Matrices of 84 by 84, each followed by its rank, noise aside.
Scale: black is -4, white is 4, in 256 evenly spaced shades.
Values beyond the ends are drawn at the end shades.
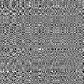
four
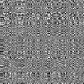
four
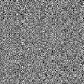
twelve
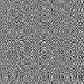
four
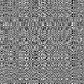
four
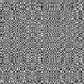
four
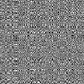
six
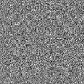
twelve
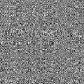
twelve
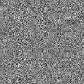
twelve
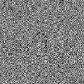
eight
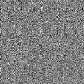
twelve
